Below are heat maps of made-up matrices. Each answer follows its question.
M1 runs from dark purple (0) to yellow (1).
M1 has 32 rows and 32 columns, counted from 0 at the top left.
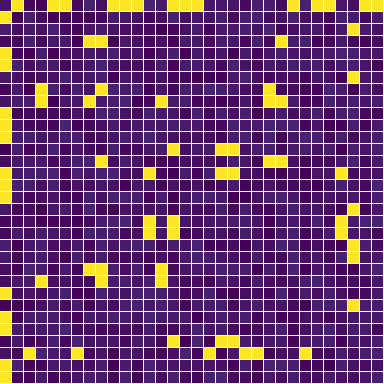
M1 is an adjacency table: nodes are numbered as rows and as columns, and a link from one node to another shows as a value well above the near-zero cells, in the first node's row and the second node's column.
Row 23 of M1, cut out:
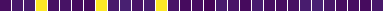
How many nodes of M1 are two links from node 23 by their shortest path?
2
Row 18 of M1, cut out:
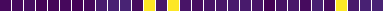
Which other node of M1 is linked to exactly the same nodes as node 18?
node 19
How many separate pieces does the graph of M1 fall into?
3
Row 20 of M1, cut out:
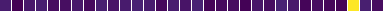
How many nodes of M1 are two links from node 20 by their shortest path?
5
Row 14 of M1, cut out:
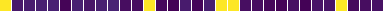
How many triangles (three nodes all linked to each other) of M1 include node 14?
4
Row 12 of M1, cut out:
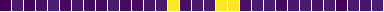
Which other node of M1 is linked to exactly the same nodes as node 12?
node 28
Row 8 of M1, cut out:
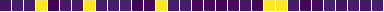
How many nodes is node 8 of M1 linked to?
5
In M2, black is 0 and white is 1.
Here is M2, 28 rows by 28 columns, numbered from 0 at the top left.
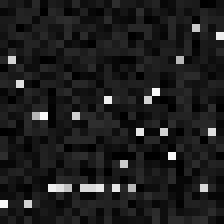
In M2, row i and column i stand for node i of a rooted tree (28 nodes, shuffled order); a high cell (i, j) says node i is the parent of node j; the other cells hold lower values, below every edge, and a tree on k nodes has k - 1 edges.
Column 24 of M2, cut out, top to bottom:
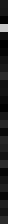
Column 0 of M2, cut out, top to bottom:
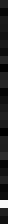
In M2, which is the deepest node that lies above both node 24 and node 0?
25
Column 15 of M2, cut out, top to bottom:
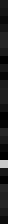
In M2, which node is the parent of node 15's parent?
16
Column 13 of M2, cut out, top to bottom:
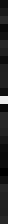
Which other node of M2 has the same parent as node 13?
18
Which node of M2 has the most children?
23
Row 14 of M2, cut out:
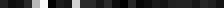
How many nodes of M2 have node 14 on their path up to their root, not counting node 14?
4
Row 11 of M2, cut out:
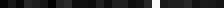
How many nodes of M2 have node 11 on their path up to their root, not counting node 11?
2
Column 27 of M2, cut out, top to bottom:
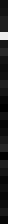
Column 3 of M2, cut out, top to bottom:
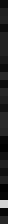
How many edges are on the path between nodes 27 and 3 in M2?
5
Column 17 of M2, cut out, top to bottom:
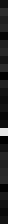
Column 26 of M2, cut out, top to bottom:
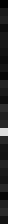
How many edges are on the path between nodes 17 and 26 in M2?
2
